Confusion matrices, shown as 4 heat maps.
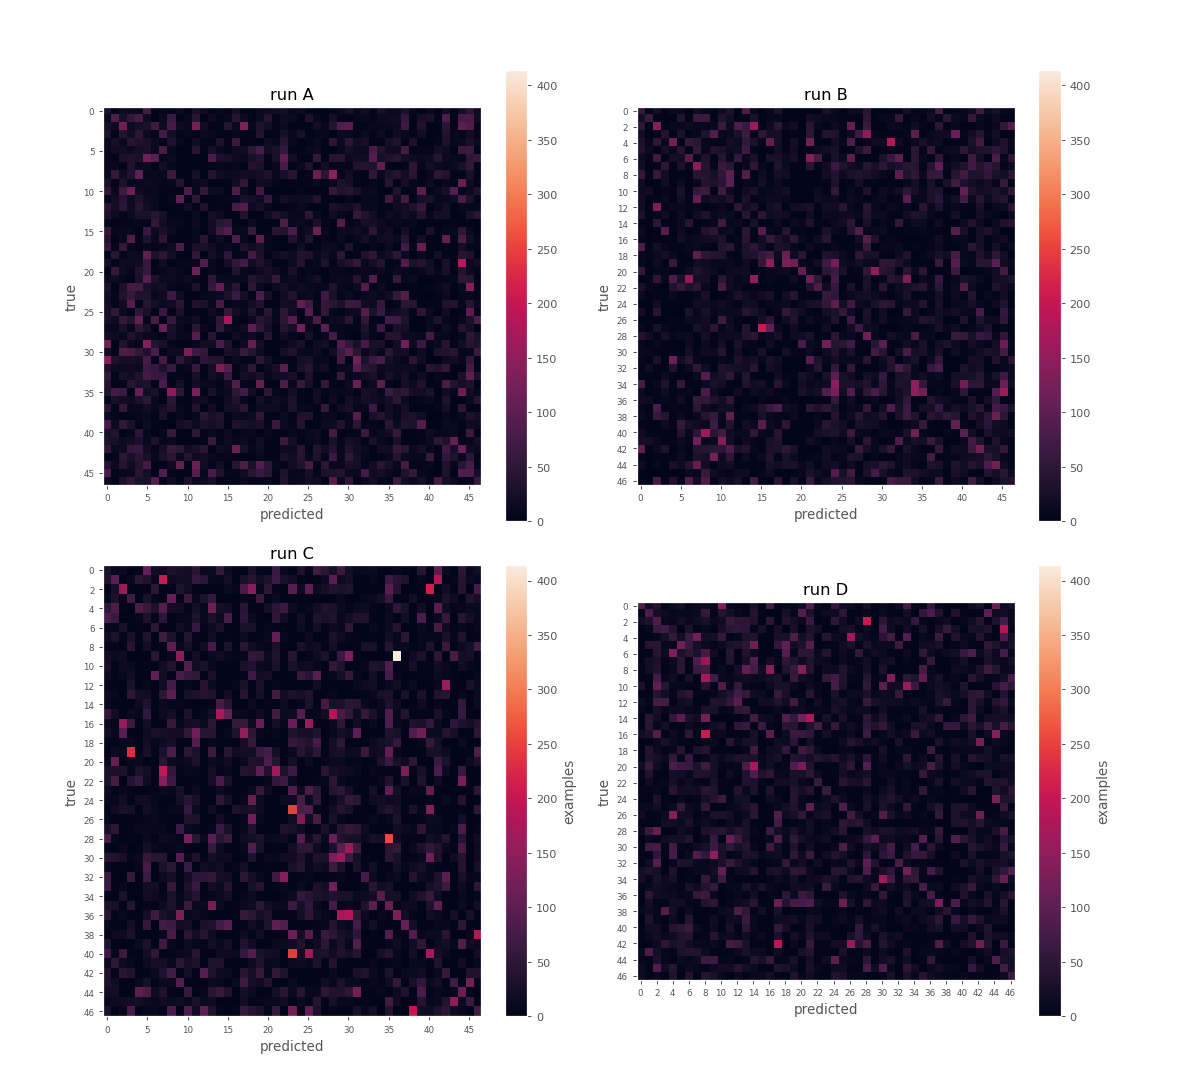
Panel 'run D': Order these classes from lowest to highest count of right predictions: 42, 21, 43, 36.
43, 21, 36, 42
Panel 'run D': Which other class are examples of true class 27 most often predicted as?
17
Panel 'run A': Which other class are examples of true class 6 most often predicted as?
5
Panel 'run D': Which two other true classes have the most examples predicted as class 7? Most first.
4, 31
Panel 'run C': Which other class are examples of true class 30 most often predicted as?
29
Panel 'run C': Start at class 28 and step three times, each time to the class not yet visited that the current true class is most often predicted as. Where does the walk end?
8
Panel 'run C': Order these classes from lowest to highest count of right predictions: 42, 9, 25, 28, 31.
31, 42, 25, 28, 9
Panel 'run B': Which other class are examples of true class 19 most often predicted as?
16
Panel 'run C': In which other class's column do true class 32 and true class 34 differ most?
22
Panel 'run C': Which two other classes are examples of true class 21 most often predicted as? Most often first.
7, 37
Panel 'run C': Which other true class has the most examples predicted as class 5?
0
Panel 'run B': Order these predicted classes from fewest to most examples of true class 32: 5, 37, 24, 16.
5, 16, 24, 37
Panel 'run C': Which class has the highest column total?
35
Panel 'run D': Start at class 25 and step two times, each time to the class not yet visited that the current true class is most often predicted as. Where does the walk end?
14
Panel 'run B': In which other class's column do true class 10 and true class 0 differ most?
40
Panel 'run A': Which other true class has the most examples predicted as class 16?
42
